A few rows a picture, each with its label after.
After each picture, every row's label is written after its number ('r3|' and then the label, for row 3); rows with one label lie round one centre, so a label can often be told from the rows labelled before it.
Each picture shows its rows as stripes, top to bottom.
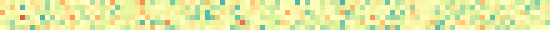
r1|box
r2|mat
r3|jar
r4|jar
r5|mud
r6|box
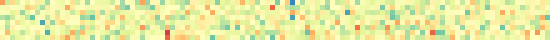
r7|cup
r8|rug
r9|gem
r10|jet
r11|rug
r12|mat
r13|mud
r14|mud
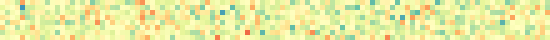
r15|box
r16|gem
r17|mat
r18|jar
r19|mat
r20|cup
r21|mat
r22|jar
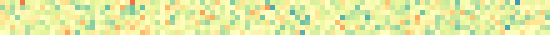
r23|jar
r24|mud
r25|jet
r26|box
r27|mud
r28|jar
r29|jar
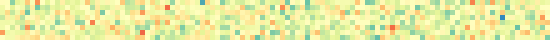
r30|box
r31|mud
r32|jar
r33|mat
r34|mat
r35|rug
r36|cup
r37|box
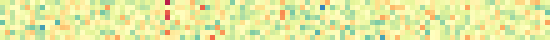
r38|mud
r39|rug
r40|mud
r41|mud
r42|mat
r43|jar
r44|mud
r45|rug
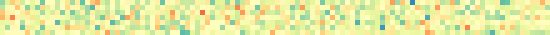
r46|mat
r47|jet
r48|cup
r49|cup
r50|gem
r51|rug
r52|rug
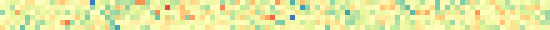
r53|box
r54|mud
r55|gem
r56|jet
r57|jar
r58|gem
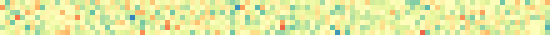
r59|mat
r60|cup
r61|box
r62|jet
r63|mud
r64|mud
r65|jar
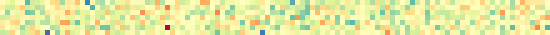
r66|cup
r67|mud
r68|jar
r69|cup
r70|jar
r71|mud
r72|mat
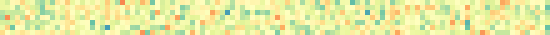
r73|jar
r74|rug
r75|rug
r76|rug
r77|jet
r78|mud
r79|box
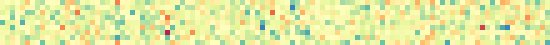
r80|rug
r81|jet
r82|jet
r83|mud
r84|gem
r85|box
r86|mud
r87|gem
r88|rug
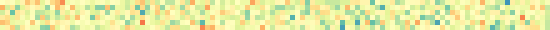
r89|box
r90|cup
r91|mud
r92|jet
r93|box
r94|cup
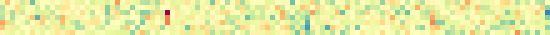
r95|rug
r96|jet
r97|mud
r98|mud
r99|mud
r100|cup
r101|box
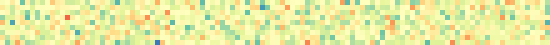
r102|gem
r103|box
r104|mud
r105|jar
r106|box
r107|mat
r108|rug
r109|rug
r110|jet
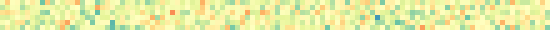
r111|rug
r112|mat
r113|cup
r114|jet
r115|jar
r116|gem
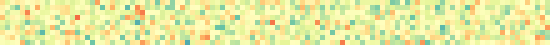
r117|jet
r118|box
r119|box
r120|cup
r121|jet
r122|mat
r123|rug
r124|cup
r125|jar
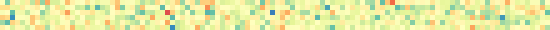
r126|rug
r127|cup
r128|mud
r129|box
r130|mat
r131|box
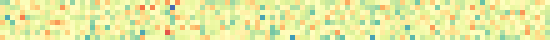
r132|mat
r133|box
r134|cup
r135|jar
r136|box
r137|mud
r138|mud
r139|cup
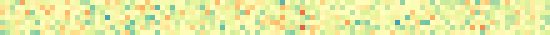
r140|jar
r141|box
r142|box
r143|mud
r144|jet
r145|box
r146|jet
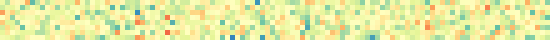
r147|jet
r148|gem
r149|cup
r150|mud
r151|box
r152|gem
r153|mud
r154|box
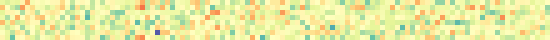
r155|box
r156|box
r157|gem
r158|jet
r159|cup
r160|gem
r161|jet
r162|box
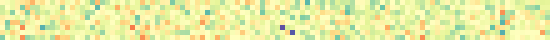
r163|box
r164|rug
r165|jar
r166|cup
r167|mat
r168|jar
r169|cup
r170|jar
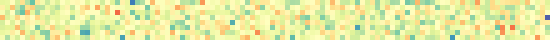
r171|jet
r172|mat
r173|rug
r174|cup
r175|jet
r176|gem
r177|jar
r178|cup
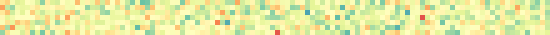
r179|rug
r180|box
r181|mud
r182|jar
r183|rug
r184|cup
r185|rug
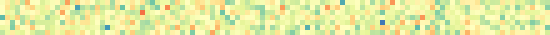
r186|rug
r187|mud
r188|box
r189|mat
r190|rug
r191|mud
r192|rug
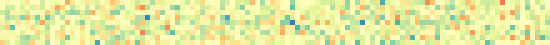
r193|rug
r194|box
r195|gem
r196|rug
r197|jet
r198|mud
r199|box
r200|gem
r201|cup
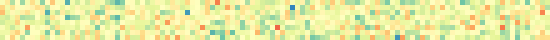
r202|gem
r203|cup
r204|cup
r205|gem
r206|mud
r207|rug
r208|mat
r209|mat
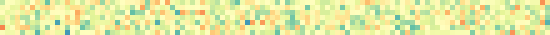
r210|mat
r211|box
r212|jet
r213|jet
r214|jet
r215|cup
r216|gem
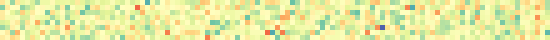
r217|jet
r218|gem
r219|cup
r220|gem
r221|mat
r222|rug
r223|mud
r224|cup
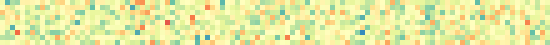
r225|box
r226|jet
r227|jar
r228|jet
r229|mud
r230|box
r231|jet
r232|jar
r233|jet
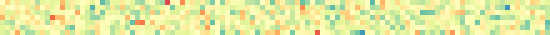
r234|mud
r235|box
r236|jet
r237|cup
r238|box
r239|gem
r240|jet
